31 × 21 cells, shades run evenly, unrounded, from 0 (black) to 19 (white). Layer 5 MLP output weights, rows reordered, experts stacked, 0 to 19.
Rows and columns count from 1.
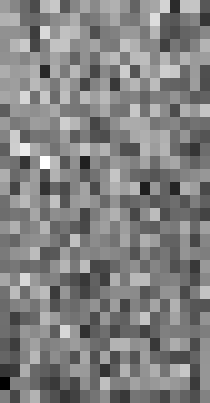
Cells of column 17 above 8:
19
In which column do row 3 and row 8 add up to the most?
5
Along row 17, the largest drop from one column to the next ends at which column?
17
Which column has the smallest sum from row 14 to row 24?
20
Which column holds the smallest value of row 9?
18
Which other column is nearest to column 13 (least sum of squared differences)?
8
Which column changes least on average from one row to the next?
1
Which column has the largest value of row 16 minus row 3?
4
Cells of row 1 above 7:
17
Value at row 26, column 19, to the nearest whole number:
9
